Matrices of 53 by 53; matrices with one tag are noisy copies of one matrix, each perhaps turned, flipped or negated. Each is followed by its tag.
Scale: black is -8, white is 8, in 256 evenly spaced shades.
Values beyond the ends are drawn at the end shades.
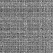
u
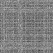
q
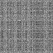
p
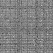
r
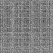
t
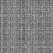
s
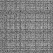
t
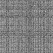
r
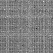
r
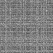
s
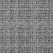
r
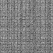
u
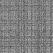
s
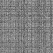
s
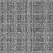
p
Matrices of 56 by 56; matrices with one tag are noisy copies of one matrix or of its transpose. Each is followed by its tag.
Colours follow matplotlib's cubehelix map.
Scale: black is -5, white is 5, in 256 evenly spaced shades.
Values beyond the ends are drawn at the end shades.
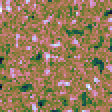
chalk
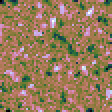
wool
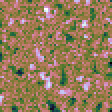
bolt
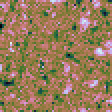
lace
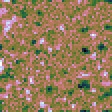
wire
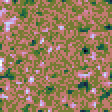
wire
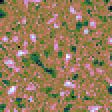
wool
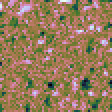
wire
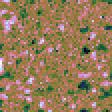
wire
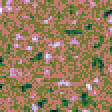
chalk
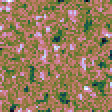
chalk
